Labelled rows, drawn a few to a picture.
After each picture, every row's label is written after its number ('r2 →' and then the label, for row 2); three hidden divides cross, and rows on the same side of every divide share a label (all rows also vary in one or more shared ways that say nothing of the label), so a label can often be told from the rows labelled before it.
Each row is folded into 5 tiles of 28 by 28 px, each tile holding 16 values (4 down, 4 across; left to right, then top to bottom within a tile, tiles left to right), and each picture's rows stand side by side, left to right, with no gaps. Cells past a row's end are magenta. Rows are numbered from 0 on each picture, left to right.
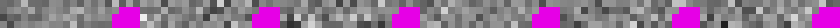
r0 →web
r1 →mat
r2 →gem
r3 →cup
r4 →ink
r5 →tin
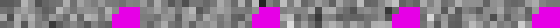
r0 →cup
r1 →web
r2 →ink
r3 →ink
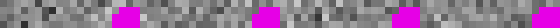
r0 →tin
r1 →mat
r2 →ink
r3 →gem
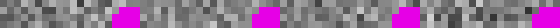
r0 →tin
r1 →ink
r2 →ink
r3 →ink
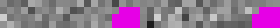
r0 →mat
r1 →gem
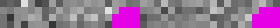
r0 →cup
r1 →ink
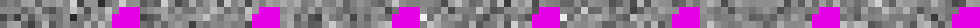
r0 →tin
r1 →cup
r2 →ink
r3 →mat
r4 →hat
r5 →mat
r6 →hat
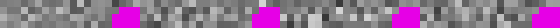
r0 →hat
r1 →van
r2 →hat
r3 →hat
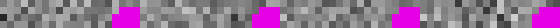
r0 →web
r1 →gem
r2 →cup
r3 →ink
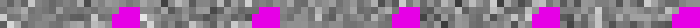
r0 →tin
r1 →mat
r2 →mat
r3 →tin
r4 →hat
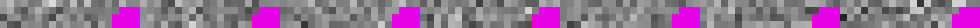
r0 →van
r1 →van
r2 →tin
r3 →hat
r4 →gem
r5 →ink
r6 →ink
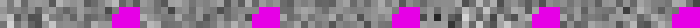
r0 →ink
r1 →mat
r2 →cup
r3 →cup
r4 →ink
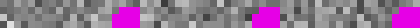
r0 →tin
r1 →van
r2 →hat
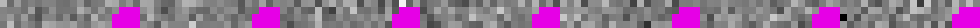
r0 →ink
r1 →van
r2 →mat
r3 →web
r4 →van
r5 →hat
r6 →web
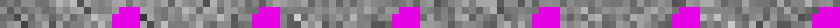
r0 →tin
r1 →gem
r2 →gem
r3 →mat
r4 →hat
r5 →van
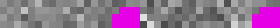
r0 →hat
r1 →tin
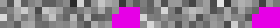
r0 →web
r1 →cup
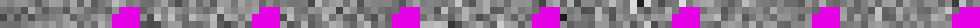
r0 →ink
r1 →web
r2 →gem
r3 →hat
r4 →mat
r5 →van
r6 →mat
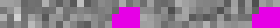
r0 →van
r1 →mat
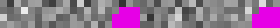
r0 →cup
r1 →mat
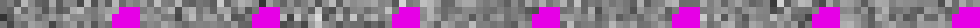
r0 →web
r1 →web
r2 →mat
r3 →van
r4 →ink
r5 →gem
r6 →mat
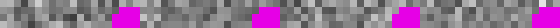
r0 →mat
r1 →van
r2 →tin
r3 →mat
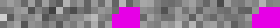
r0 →mat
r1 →van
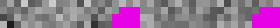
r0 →gem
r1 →mat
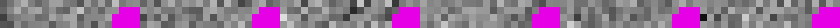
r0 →web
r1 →tin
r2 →mat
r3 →gem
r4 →tin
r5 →web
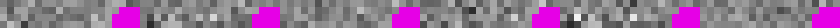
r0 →tin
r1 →gem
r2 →ink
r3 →tin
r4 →gem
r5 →mat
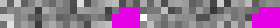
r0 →ink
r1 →mat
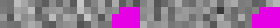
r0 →web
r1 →hat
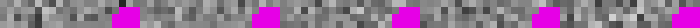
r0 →web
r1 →mat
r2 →ink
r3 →ink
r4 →web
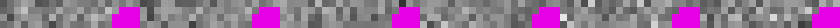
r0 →cup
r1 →cup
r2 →web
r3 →gem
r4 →tin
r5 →hat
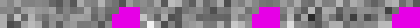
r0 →gem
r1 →tin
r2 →ink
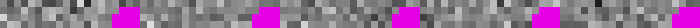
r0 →cup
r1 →tin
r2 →gem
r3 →hat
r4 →ink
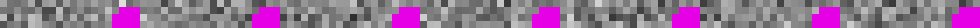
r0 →mat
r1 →hat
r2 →tin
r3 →tin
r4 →mat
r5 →cup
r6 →cup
